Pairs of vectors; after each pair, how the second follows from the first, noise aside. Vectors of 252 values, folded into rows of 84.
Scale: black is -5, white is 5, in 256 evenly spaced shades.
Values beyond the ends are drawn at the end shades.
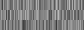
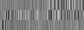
partly zeroed.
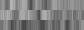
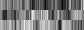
wrapped around, scaled up.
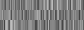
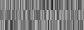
negated.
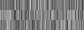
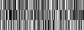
reversed, negated, scaled up.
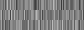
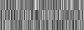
negated.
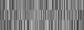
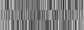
negated.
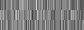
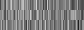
copied.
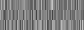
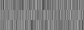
reversed, negated, shrunk.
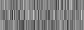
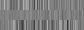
partly zeroed.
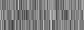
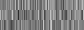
copied.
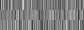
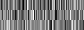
wrapped around, negated, scaled up.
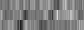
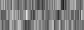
reversed.
